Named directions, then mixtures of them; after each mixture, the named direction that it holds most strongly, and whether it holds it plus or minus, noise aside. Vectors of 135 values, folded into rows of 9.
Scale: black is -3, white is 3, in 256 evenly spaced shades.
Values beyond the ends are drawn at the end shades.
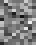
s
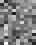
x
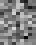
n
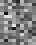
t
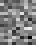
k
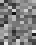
x, plus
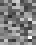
t, minus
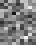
n, minus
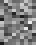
s, plus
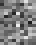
n, minus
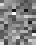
x, minus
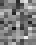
n, minus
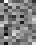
x, minus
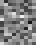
s, minus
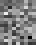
k, plus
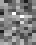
s, minus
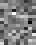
s, minus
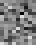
k, minus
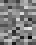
k, plus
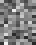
x, plus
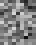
n, plus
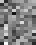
x, plus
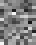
s, minus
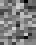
n, plus
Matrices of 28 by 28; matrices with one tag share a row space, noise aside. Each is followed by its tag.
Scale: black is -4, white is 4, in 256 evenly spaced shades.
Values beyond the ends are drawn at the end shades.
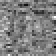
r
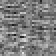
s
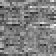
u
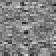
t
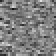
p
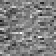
p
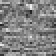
u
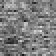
s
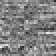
u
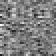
p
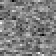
p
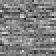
u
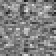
t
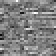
u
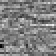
u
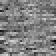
u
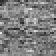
u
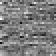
u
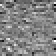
r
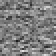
t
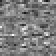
s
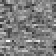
r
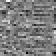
r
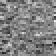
r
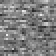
s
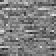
u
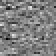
p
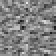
t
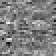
r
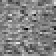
t
